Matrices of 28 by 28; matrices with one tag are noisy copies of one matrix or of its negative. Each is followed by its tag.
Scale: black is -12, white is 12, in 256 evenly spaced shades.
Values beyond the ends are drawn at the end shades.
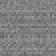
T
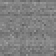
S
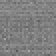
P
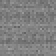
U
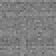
S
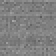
S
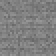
T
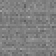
T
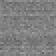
S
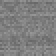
S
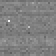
S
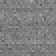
U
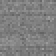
S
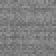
U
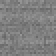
U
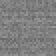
T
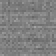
T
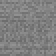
P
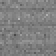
U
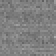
U
